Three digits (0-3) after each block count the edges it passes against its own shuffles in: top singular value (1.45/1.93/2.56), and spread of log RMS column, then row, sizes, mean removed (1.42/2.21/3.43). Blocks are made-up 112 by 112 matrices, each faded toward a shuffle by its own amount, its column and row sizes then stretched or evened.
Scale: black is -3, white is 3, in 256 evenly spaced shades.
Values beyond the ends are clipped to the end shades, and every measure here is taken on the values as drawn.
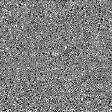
1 1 2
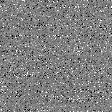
0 0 2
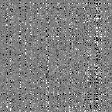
2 3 2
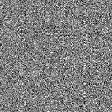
2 1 0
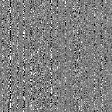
2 3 0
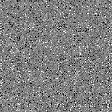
2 1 1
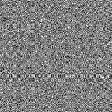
3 0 1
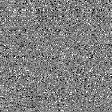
2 0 2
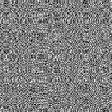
3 0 0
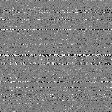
2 0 3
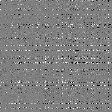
1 2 3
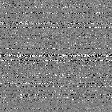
2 0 3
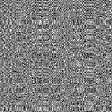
3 2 0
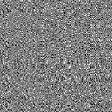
3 2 0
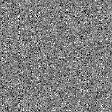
1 2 1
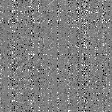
0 3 2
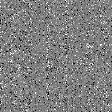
1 2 0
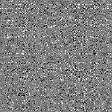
2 2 2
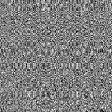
3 2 0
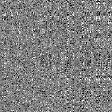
2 2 1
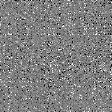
1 2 2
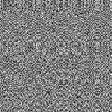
3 0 0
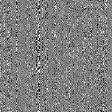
2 3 0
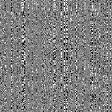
3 3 0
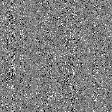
0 2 0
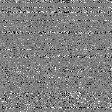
1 1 3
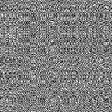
3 0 1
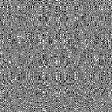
3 2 2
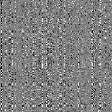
3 3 1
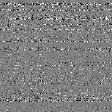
0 1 3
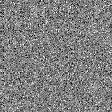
1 0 0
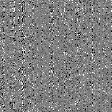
2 3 0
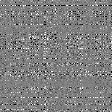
2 2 3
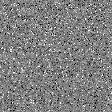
1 0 1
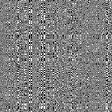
3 3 1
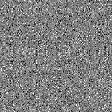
2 1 0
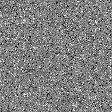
0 1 0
